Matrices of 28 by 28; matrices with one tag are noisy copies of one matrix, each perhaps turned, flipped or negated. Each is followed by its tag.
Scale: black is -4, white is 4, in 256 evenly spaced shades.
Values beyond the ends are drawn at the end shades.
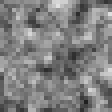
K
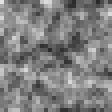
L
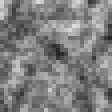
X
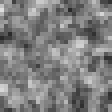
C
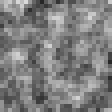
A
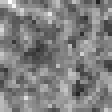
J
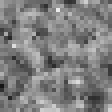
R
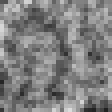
A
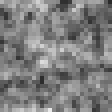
L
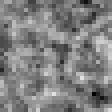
R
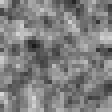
C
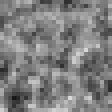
R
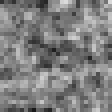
L
